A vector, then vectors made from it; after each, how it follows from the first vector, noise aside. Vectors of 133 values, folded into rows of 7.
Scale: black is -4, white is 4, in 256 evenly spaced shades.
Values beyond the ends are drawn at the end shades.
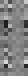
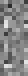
sign-scrambled.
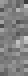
wrapped around, negated, shrunk.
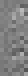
wrapped around, negated, shrunk.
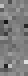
partly zeroed.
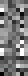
reversed, negated, scaled up.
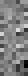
wrapped around.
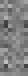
shrunk.
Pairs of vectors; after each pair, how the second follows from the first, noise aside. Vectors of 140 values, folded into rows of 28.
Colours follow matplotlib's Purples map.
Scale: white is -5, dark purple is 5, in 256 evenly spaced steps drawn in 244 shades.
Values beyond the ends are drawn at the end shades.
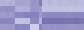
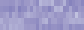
wrapped around, shrunk.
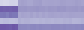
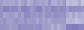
reversed, negated, shrunk.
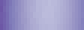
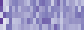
sign-scrambled.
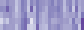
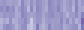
shrunk.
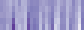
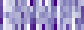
wrapped around, negated, scaled up.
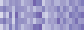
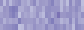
wrapped around, shrunk.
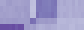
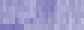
shrunk.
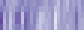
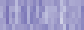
wrapped around, shrunk.
